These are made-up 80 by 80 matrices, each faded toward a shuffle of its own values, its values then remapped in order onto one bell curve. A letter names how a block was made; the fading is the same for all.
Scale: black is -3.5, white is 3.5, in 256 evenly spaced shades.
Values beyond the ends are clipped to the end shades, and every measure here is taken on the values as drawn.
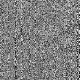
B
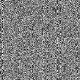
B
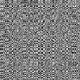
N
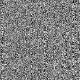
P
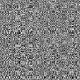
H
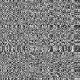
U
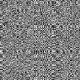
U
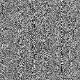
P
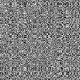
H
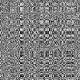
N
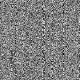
P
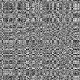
N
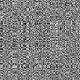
U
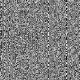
B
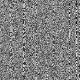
B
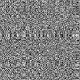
H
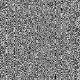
B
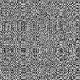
U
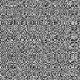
U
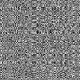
U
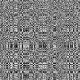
N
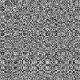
U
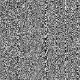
B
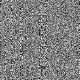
B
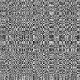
N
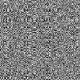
H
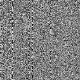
B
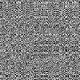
U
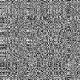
H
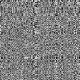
H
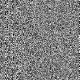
P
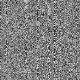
P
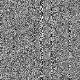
P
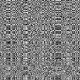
N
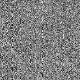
P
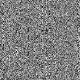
P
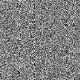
B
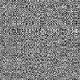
H
